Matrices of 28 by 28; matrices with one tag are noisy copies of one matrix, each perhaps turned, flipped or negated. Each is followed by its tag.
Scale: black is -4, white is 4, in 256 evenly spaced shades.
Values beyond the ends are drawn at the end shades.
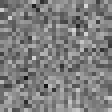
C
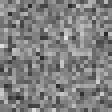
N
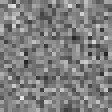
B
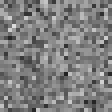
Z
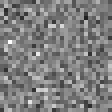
B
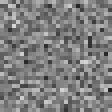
B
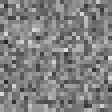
N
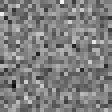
Z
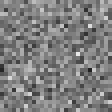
C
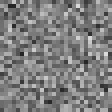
B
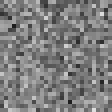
Z
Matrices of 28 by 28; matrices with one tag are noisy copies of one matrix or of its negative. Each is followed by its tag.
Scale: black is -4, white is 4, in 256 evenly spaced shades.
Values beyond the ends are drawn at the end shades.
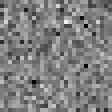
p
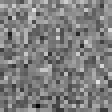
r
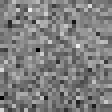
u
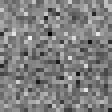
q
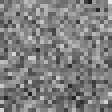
u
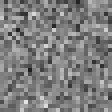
p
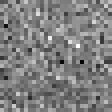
u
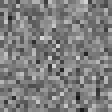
p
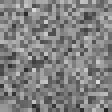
r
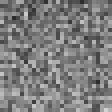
r
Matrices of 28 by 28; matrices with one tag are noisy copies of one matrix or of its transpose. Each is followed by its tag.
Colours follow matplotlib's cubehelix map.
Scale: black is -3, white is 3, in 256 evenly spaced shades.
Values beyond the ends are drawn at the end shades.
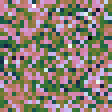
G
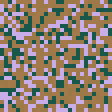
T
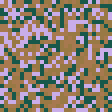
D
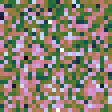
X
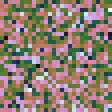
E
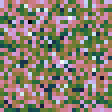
G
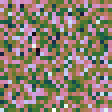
G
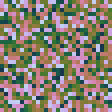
G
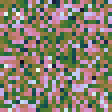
E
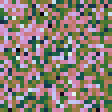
D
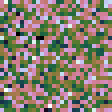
G
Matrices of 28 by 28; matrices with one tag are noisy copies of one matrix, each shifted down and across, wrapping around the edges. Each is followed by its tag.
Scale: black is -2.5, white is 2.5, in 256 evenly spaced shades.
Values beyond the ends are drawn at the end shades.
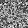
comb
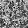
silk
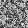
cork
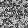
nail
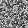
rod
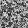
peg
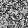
cork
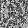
cork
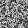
peg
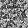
nail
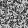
peg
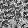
nail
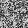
silk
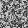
peg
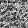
nail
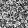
comb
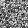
rod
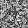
peg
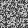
rod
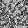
nail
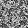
cork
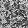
silk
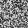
comb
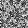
peg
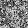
silk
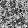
silk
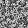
peg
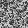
peg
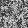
silk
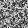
comb
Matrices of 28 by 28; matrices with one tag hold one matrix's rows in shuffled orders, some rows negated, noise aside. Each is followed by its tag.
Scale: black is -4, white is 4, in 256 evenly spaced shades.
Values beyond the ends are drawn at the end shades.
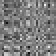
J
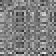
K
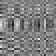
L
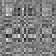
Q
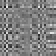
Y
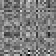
J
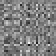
J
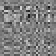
J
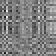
Y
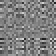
K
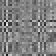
Y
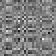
Q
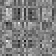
Q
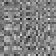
J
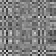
Y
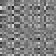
L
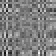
Y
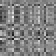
L
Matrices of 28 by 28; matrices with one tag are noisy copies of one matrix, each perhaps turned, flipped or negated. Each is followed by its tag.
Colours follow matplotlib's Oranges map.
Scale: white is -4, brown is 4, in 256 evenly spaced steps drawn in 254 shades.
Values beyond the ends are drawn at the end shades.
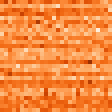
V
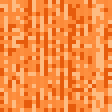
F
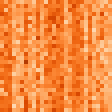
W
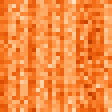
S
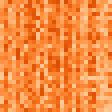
V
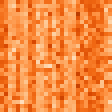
S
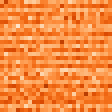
F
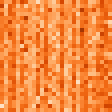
V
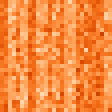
S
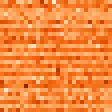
F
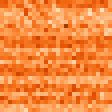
S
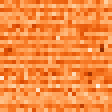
F
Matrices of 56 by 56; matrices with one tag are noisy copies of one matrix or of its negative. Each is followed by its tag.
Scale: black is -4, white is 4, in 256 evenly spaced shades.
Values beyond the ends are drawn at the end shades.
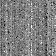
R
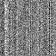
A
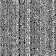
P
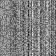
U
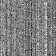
R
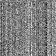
R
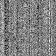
A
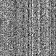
U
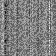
A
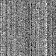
R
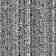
P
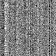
A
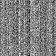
P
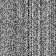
U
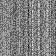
U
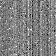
U
